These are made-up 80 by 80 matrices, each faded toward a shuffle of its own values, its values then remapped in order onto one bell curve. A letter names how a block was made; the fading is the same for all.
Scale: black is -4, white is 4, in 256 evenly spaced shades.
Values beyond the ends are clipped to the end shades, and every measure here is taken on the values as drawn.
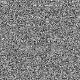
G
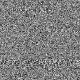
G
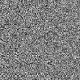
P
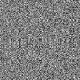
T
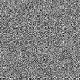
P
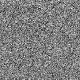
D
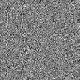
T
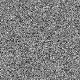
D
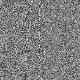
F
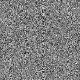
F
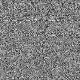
G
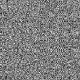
P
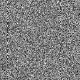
F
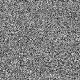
D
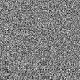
P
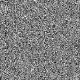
F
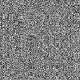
T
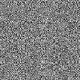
P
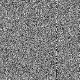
F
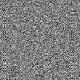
T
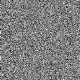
F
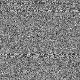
G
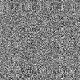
P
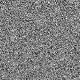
D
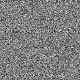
G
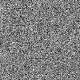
D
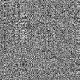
P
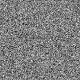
D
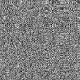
P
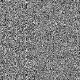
F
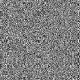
T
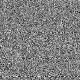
G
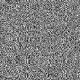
T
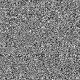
D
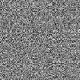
P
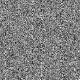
F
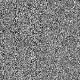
F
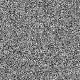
D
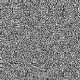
T
